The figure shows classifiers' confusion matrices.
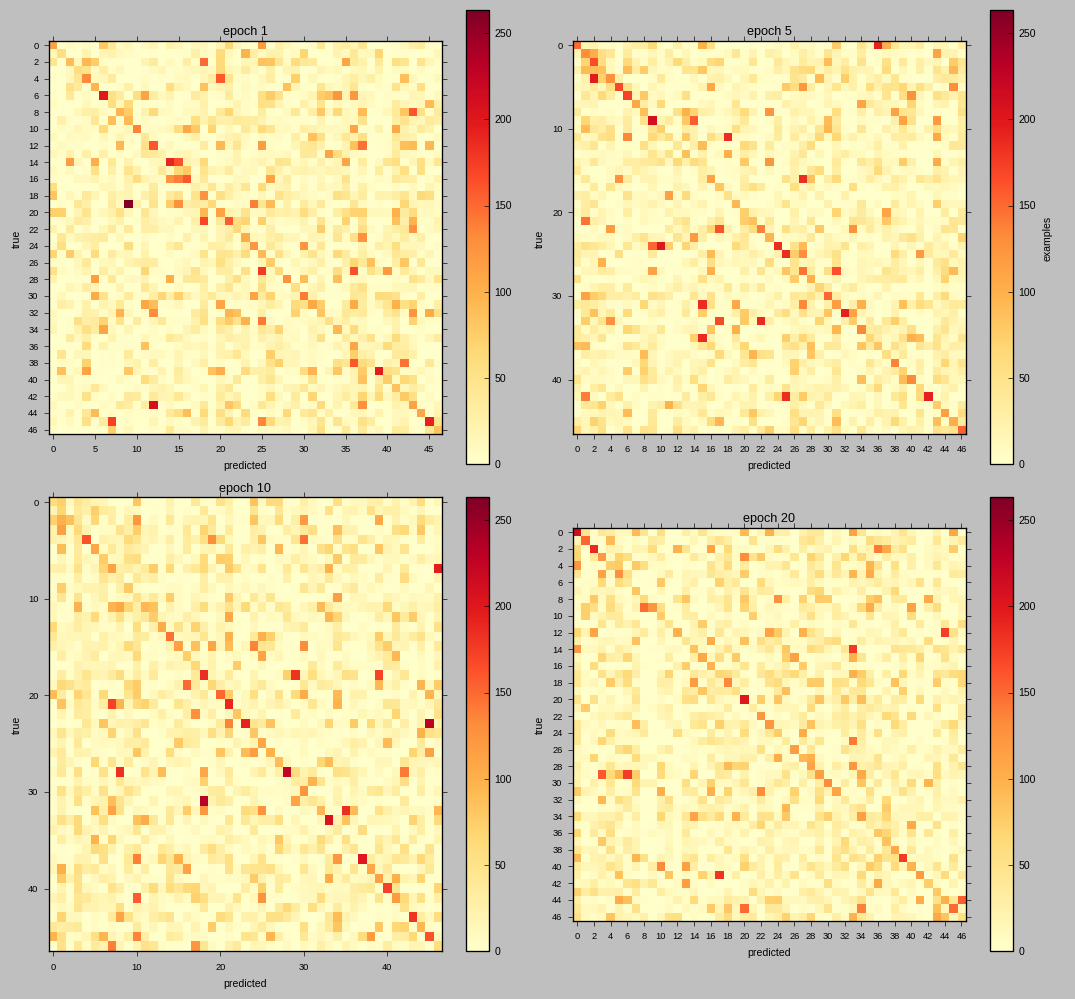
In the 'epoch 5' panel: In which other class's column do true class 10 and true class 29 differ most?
1
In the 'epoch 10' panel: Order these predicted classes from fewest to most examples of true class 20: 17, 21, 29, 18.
17, 18, 29, 21
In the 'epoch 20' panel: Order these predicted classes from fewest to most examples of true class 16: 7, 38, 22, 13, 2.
38, 7, 22, 2, 13
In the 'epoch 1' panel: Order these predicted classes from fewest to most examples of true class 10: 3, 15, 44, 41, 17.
3, 44, 15, 17, 41
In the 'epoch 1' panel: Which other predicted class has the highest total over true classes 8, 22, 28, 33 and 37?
43
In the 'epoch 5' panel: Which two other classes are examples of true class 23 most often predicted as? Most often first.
14, 46
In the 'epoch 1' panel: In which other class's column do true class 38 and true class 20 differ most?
42
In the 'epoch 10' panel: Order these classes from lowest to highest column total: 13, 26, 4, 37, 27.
13, 37, 26, 4, 27
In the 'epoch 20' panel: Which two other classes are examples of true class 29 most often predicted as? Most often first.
6, 3
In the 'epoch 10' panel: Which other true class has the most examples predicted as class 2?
19
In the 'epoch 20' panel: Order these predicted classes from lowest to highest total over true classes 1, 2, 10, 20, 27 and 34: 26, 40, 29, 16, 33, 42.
26, 42, 40, 33, 29, 16
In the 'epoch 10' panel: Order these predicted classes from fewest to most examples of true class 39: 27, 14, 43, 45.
45, 43, 27, 14
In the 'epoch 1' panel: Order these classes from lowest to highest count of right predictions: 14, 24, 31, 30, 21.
31, 24, 30, 21, 14
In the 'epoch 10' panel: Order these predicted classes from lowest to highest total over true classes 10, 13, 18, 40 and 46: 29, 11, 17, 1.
11, 1, 29, 17
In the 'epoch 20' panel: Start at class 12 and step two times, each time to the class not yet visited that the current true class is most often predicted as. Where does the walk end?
46
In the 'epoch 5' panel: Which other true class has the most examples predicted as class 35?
5
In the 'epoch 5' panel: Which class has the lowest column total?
42
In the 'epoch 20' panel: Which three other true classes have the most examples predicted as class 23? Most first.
12, 0, 44
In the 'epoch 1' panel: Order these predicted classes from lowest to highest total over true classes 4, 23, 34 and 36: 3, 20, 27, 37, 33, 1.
33, 1, 3, 27, 37, 20
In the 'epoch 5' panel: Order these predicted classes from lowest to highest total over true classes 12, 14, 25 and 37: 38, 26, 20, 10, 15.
10, 38, 26, 15, 20
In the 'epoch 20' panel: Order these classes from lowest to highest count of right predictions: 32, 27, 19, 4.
32, 19, 4, 27
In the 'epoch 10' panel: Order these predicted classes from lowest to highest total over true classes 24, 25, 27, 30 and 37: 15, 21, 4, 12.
12, 4, 21, 15
